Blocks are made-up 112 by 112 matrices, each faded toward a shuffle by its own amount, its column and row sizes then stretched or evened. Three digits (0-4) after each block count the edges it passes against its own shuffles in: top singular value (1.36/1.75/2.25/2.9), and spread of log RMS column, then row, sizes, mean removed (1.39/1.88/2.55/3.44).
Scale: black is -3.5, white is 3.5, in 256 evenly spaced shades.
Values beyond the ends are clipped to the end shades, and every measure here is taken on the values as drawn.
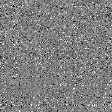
0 2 3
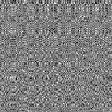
4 0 3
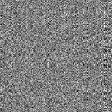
3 3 0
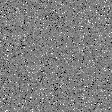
0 1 0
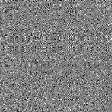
3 1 2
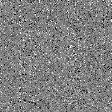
1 2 1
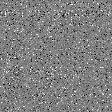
0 0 2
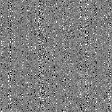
1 4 0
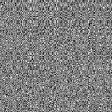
4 3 0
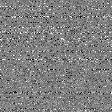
1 0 4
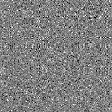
3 1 1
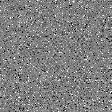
2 1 1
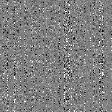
1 4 2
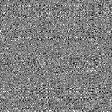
3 0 3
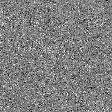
1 0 1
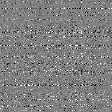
1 2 4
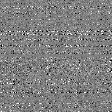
1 1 4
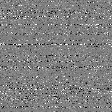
1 0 4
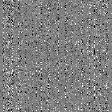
2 4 1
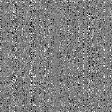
2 4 1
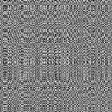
4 4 4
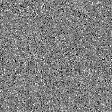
1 1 1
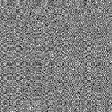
4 1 1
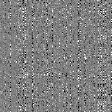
2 4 1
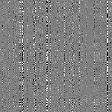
4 4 2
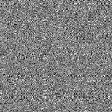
3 0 3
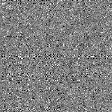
2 2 3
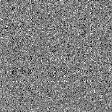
0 3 2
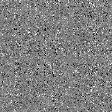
0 2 2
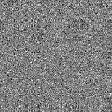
3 0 1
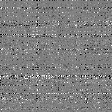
2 2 4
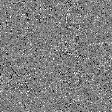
0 2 1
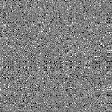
3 1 2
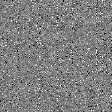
2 2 1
